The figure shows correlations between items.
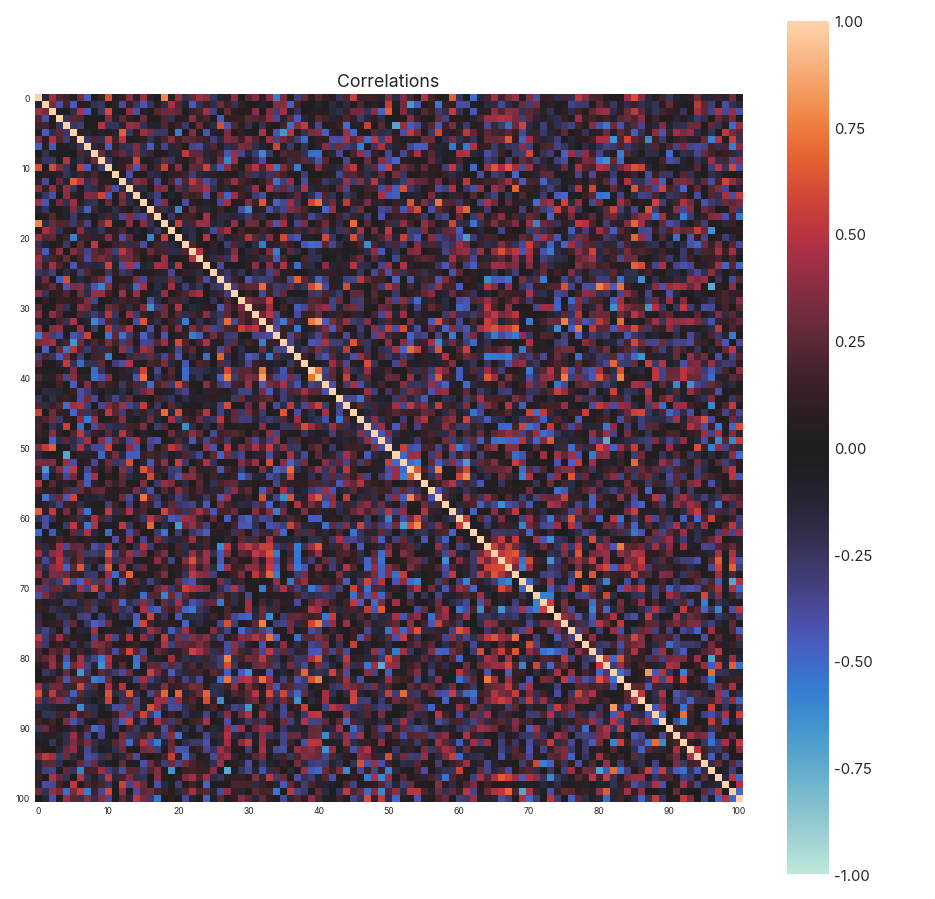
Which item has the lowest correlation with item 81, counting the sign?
49
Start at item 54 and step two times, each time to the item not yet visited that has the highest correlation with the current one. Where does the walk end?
16
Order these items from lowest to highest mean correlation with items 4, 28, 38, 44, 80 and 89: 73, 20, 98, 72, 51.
51, 98, 72, 73, 20
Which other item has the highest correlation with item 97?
66
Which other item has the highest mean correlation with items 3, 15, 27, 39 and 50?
40
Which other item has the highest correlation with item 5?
12
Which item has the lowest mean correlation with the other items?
34
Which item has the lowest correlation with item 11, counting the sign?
68
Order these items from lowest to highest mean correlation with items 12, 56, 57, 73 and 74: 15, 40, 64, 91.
64, 91, 40, 15
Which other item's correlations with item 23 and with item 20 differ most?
61
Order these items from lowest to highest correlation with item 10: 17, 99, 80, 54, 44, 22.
54, 17, 22, 44, 80, 99
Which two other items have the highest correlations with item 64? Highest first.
83, 40
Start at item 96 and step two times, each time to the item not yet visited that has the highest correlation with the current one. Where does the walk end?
87
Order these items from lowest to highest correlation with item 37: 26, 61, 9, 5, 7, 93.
7, 5, 9, 61, 93, 26
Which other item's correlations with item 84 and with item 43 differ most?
6
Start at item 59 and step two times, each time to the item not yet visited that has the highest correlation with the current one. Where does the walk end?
18
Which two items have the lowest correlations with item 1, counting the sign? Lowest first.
53, 57
